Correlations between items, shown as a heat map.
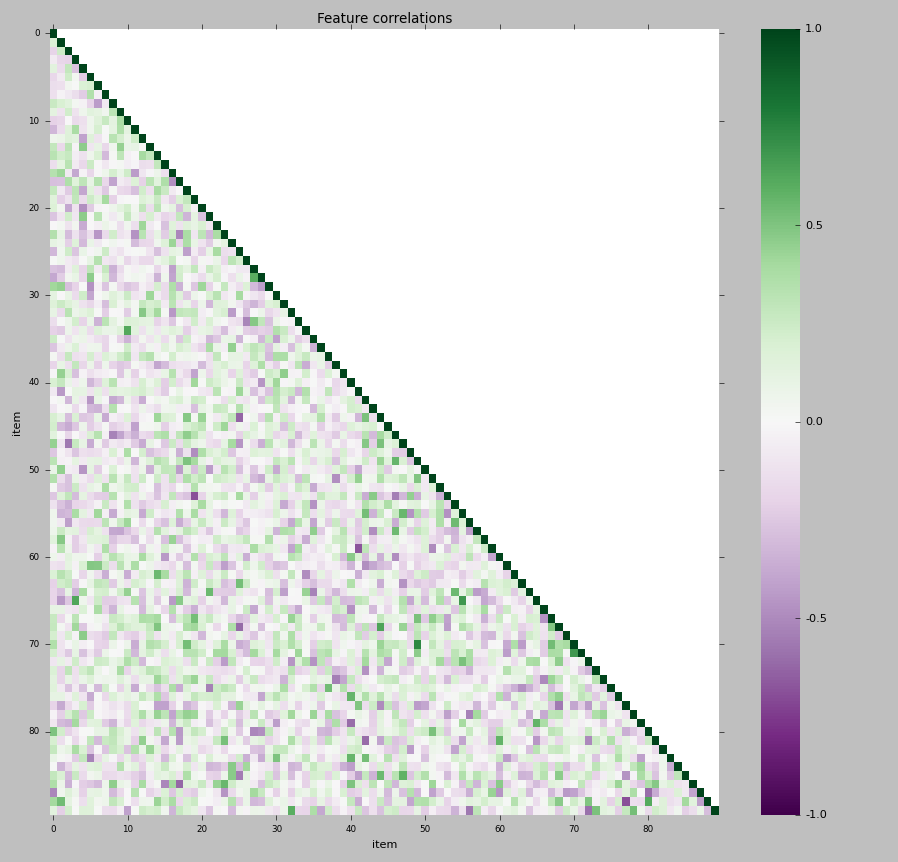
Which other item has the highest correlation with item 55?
65
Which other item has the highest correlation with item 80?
88
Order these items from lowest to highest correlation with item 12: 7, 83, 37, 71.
83, 7, 71, 37
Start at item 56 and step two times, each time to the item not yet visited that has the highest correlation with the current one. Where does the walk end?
64
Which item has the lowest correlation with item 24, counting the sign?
32
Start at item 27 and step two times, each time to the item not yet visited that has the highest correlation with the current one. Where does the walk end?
5
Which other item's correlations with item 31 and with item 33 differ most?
27
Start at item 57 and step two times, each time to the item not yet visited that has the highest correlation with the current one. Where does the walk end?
49
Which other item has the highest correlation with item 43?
53
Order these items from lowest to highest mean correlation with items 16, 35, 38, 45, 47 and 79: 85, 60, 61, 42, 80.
61, 60, 80, 42, 85
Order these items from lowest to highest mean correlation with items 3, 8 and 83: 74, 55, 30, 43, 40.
74, 55, 43, 30, 40
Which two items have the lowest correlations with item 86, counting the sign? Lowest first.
17, 15
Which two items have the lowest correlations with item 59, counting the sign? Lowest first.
41, 51
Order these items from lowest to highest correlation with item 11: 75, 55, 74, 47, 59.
75, 47, 74, 59, 55
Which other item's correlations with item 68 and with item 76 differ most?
25
